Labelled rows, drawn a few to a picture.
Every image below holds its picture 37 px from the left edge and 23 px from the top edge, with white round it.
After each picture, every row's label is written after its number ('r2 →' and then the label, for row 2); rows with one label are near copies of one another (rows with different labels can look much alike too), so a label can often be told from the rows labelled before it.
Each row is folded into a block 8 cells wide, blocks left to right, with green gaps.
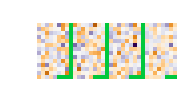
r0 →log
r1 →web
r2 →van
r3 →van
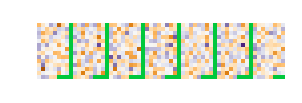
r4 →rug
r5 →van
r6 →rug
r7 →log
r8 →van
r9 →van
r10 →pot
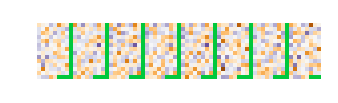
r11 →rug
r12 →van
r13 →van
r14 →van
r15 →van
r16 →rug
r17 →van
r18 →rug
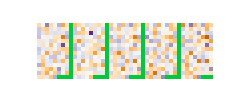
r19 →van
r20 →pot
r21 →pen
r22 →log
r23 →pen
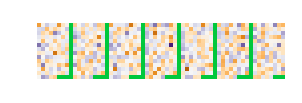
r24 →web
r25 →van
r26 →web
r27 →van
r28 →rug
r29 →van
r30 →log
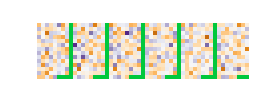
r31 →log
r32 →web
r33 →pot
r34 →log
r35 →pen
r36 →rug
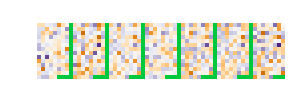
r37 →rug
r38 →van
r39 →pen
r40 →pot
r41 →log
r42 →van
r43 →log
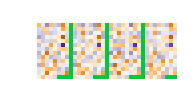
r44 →van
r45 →van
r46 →log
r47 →van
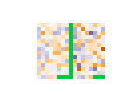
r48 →pot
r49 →pot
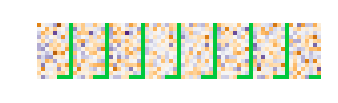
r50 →web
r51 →pot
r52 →pot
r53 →pen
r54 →van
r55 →pot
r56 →rug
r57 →pen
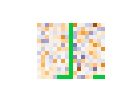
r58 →pen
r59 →rug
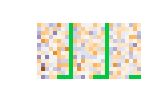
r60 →rug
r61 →pot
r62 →log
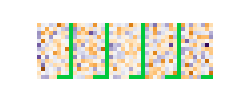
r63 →rug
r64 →pot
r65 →web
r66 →van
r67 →log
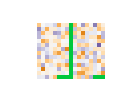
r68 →pot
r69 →log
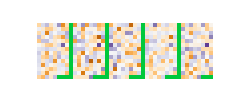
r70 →log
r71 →pen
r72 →web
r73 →pen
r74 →log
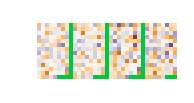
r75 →log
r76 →log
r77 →pen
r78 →log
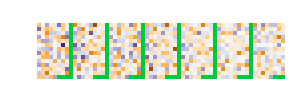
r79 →log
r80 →web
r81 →log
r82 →rug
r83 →web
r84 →pot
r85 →pen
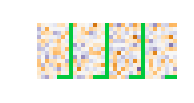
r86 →pot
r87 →web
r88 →pen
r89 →pen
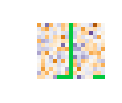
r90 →pen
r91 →web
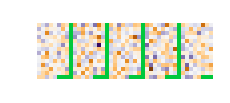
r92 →log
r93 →van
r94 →pen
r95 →rug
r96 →rug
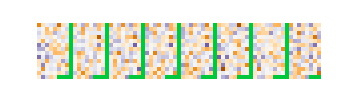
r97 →web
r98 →pen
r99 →pen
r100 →van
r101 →van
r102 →rug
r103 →rug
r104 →log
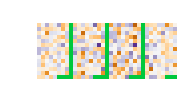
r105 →log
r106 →log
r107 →van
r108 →rug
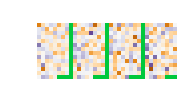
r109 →web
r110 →web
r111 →pen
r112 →rug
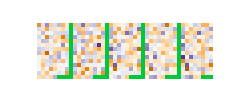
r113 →pen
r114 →van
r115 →pot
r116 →rug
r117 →rug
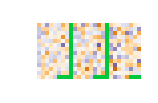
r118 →van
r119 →van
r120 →pot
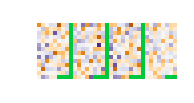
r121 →web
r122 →pen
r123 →rug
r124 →pen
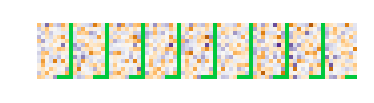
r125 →pen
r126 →web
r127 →pen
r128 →van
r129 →pen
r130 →web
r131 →log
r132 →web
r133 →rug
